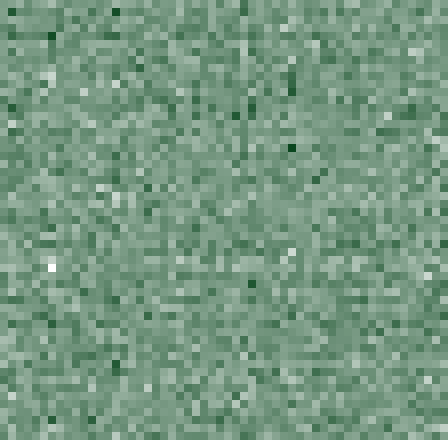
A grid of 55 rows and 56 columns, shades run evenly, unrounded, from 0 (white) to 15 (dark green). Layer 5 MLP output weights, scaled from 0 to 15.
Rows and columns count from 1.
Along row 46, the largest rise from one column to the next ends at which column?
15
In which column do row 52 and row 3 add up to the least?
37
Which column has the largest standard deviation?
7
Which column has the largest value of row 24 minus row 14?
19
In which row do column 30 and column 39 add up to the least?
34
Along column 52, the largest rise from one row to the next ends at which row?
8
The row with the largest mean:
5
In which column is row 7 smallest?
52
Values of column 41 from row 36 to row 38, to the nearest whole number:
9 8 8
